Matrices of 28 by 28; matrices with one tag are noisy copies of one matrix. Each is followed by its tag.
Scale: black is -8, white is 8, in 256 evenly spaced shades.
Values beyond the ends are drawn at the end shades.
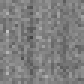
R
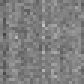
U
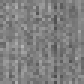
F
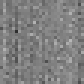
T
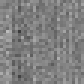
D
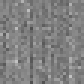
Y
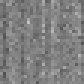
U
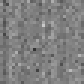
U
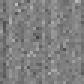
U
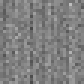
Y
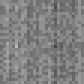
F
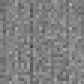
Y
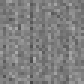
Y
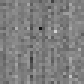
Y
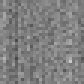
T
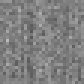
R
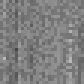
T
